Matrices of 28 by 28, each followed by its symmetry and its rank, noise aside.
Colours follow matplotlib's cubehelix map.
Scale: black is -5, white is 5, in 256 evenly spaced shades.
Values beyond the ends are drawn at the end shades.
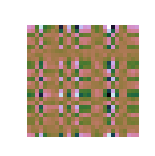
no symmetry, rank one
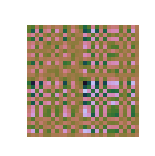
symmetric, rank one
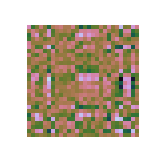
no symmetry, rank two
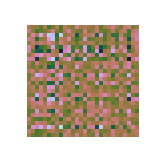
antisymmetric, rank two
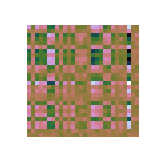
no symmetry, rank one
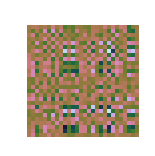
no symmetry, rank two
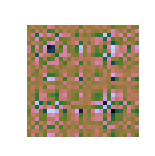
symmetric, rank two
